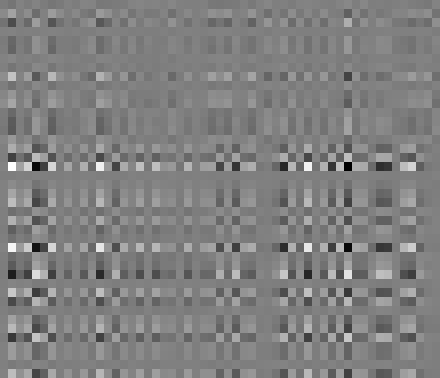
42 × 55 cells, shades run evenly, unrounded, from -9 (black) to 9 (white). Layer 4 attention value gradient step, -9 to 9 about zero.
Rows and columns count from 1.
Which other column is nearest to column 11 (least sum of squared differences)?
46
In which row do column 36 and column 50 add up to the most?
31
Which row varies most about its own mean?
19
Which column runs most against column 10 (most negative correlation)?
17
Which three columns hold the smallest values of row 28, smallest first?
44, 5, 36
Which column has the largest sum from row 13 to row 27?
39
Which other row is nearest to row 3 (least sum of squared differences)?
15
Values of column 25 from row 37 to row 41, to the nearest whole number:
0 0 0 0 0
